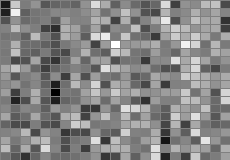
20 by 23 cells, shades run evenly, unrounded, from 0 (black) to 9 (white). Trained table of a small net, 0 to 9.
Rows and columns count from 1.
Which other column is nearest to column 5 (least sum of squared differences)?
3
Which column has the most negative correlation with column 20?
21
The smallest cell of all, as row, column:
12, 6
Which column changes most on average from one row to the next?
11
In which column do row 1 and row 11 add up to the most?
10
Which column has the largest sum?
20
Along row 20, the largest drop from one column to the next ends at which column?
17
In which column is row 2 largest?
2
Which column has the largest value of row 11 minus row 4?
23
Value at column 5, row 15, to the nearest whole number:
4
